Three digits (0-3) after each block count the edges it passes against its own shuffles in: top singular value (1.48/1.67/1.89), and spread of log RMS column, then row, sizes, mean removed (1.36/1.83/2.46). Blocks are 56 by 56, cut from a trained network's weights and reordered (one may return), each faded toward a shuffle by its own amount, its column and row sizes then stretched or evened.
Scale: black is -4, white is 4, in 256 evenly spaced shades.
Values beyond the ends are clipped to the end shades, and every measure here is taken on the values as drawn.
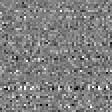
1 0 3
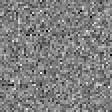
0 0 0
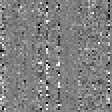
1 3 0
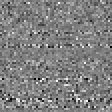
1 0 3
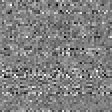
2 0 3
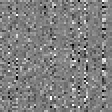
1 3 1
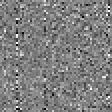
1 2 0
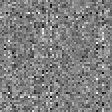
1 2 1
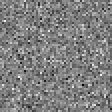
0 0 0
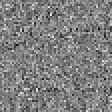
0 0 1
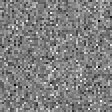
0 1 0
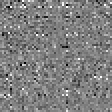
0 2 2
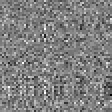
3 1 2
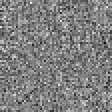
1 0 0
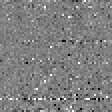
1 0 2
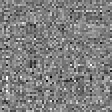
3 1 2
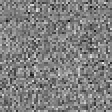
2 1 1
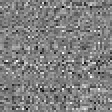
3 2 3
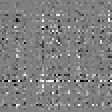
2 3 3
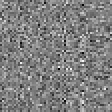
3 2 1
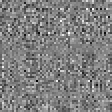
3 1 3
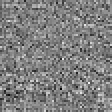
2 1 2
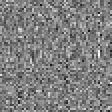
2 1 0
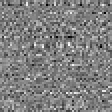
2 0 3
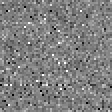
0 0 0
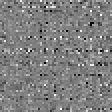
0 2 3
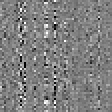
2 3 0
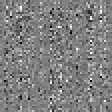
0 3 1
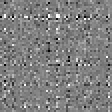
3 3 2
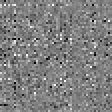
0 2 2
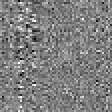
2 2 1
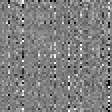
3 3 1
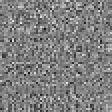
2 1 2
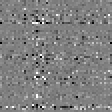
0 2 3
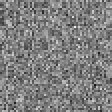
3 0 0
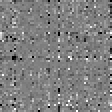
1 3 2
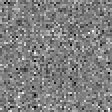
0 1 1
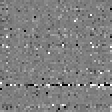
3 1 2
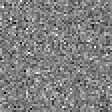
0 0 0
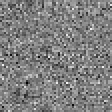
1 0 1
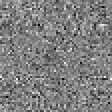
1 0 1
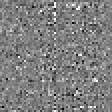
1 2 2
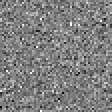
0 0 1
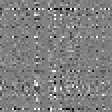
3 3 3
